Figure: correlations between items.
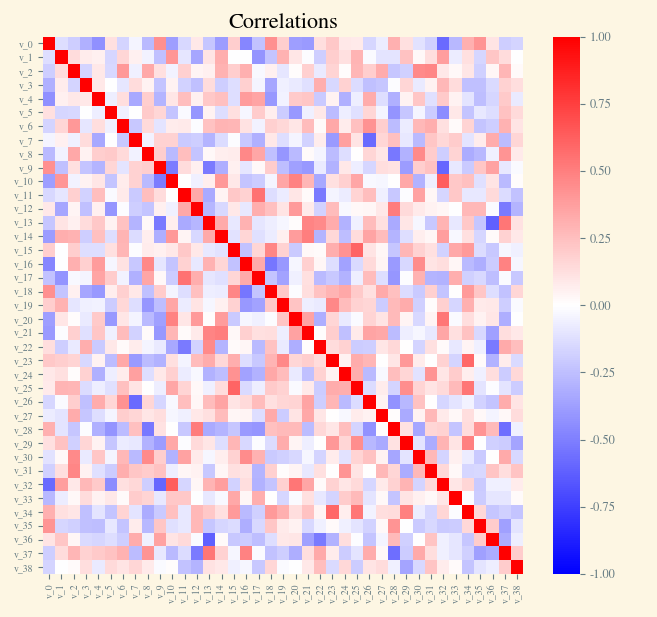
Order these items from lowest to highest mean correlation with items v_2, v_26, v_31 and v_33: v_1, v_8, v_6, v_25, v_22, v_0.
v_0, v_22, v_1, v_25, v_8, v_6
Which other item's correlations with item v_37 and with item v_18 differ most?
v_16
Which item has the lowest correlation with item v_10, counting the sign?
v_9
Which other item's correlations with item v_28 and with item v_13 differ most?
v_37
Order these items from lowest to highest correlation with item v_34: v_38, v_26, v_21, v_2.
v_38, v_26, v_2, v_21
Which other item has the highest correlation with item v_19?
v_23
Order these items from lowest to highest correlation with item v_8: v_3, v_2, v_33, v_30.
v_3, v_33, v_2, v_30
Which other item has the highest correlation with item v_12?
v_28
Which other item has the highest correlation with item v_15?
v_25
